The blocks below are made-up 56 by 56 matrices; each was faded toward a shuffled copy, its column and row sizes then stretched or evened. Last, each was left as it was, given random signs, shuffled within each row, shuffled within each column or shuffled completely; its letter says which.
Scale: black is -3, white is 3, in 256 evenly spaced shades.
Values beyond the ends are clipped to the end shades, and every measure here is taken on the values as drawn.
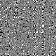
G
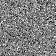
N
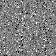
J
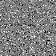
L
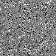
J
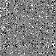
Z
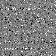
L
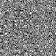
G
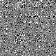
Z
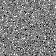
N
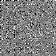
Z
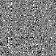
Z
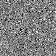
L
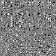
G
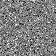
N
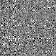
Z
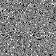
L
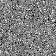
N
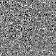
Z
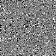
Z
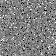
N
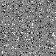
Z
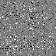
Z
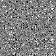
Z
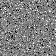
N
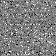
L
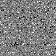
L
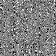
J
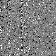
J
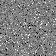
N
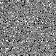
L
